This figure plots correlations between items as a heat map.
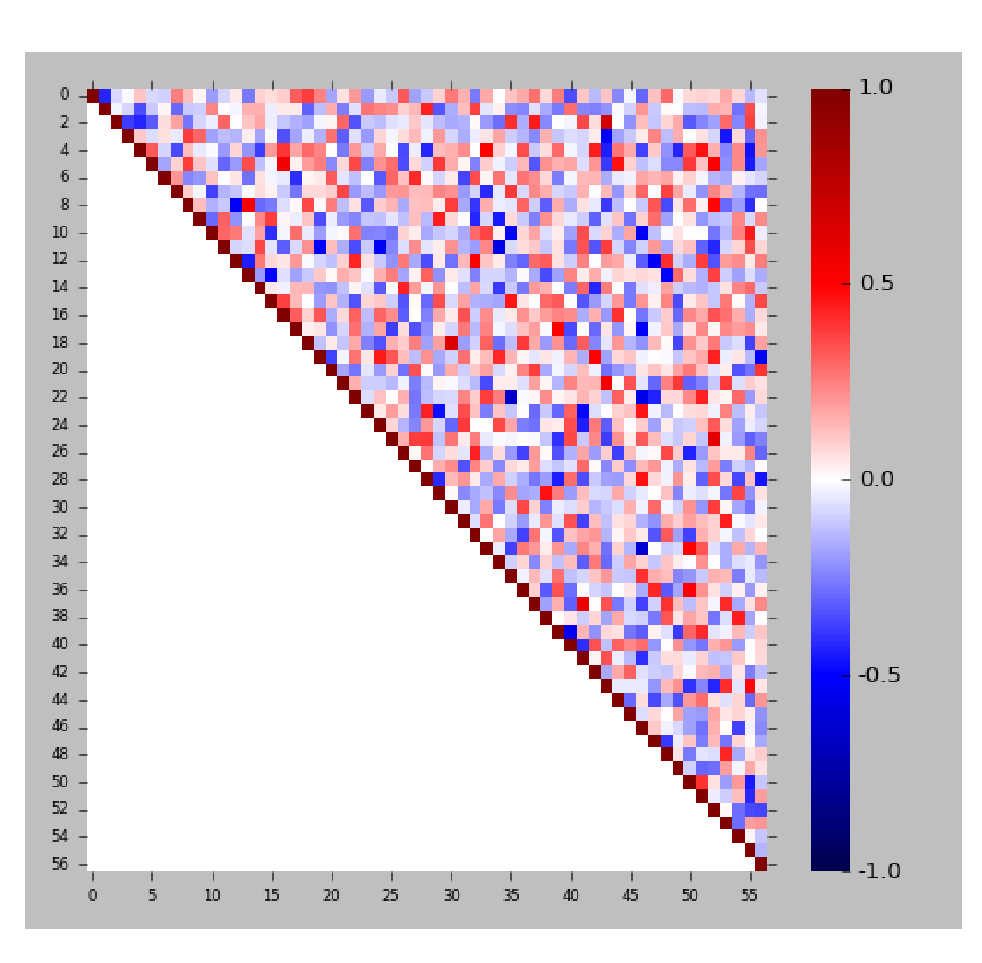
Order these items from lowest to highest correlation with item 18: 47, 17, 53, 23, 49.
49, 23, 53, 17, 47
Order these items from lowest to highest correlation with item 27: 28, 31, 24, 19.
31, 24, 19, 28
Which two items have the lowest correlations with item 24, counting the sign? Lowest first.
11, 41
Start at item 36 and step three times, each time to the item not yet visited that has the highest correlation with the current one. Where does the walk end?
4
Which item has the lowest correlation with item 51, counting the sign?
55
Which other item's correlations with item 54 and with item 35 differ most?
22
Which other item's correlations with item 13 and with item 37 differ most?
48
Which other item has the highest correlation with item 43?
2
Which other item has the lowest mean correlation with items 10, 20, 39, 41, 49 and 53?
46
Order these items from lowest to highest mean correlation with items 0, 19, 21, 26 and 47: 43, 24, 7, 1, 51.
1, 51, 24, 43, 7
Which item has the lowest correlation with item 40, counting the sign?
39
